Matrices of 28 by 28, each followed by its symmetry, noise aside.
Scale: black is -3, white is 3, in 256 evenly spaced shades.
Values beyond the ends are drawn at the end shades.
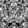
mirrored left to right.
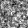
symmetric.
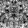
mirrored left to right.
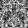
mirrored left to right.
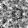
mirrored top to bottom.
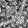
symmetric.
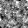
antisymmetric.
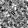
symmetric.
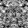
mirrored left to right.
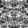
mirrored left to right.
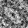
symmetric across the other diagonal.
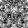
mirrored left to right.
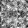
mirrored top to bottom.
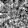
antisymmetric.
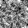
symmetric across the other diagonal.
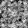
symmetric.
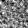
antisymmetric.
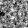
mirrored top to bottom.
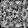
mirrored top to bottom.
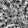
antisymmetric.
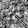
symmetric.
